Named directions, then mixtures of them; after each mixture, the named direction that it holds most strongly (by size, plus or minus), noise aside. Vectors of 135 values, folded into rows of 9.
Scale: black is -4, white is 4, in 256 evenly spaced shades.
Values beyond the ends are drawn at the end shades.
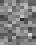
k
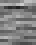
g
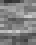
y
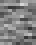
g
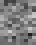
k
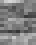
y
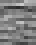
g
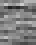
g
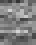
y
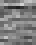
g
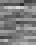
g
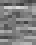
g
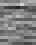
g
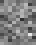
k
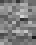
k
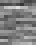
g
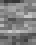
y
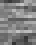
y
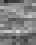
y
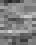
y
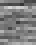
g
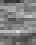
y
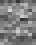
k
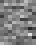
k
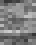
y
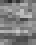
y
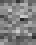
k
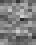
k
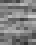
y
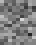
k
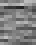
g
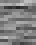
g
